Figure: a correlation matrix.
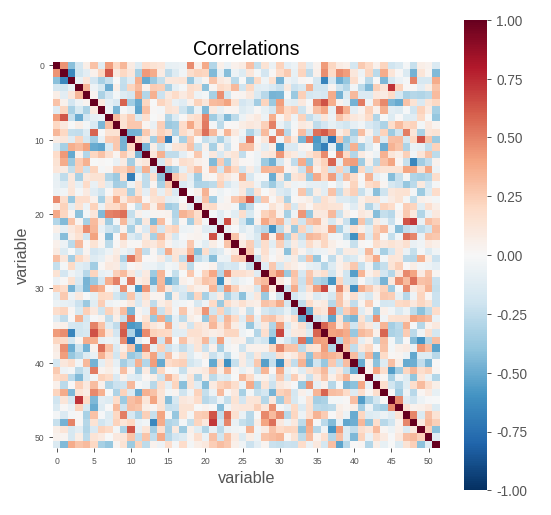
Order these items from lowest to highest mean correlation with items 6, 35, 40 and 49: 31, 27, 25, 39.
25, 27, 31, 39
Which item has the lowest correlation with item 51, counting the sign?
38
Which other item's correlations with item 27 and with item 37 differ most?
29
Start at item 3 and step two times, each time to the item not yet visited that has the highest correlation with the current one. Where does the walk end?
46
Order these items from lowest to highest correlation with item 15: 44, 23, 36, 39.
44, 23, 36, 39
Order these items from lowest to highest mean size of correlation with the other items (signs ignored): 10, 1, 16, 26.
16, 26, 1, 10
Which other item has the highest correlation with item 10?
49
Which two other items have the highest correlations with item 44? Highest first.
36, 5
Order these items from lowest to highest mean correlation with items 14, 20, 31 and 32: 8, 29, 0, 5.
5, 0, 8, 29
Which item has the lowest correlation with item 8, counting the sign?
6
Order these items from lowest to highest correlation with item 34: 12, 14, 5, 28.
5, 12, 28, 14
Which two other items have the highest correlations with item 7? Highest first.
1, 20
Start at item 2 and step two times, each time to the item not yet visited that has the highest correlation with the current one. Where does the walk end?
21
